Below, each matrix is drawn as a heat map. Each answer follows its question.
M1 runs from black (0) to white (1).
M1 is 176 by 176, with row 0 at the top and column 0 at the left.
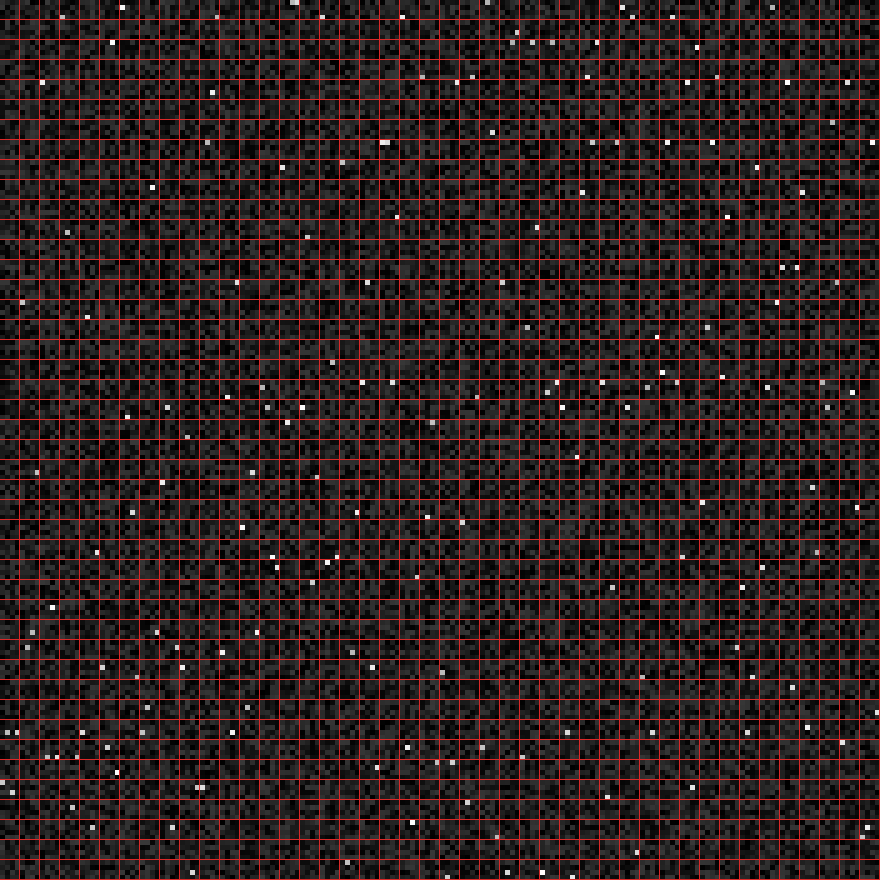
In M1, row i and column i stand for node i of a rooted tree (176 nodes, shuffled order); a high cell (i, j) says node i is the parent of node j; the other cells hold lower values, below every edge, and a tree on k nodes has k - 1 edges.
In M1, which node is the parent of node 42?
18
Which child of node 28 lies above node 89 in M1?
142
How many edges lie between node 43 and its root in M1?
2
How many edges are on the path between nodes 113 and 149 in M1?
2
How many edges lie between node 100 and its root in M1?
5
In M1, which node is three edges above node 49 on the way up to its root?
112
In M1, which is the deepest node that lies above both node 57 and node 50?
15
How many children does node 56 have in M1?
4
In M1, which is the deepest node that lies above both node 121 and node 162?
53
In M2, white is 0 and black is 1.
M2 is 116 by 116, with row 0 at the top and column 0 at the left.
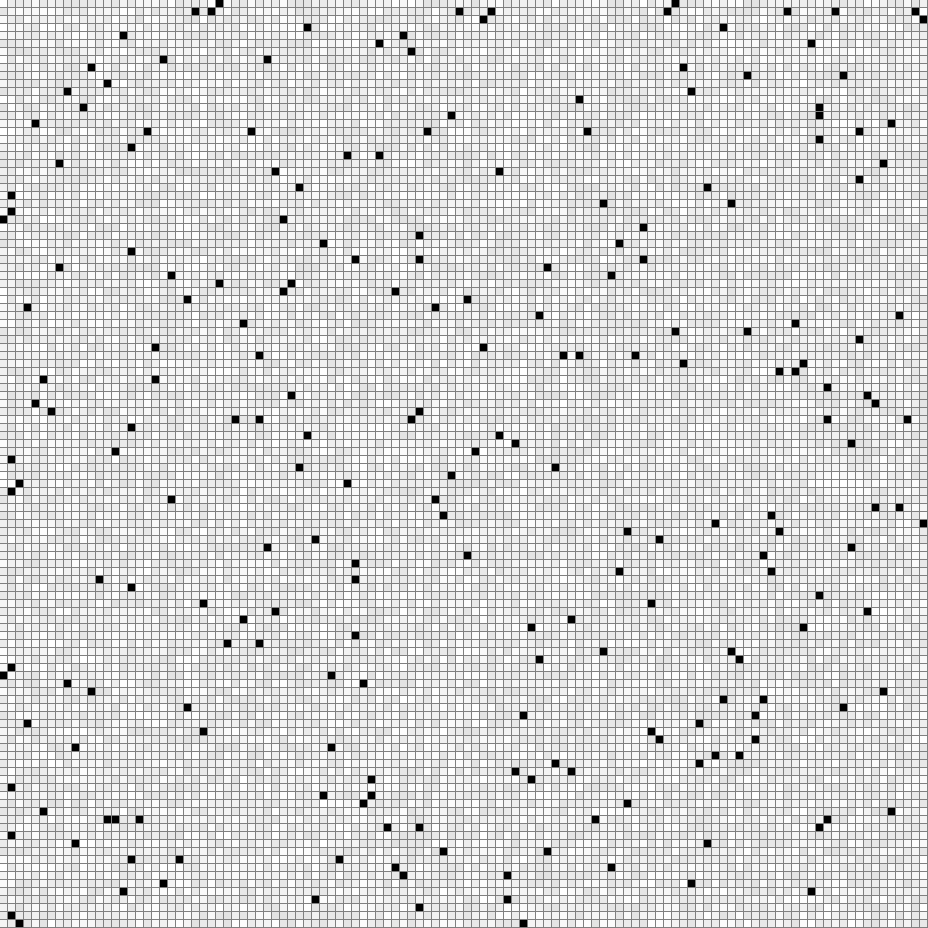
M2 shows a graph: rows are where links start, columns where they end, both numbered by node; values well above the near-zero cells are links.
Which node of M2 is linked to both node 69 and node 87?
node 95
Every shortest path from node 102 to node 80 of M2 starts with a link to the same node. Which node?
node 103
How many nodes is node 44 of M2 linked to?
4
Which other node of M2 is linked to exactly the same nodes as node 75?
node 91
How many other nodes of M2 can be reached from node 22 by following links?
7
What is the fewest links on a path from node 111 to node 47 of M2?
3
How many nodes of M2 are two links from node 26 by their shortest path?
7
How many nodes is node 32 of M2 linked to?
3
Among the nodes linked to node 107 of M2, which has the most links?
node 16
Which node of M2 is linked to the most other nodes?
node 1
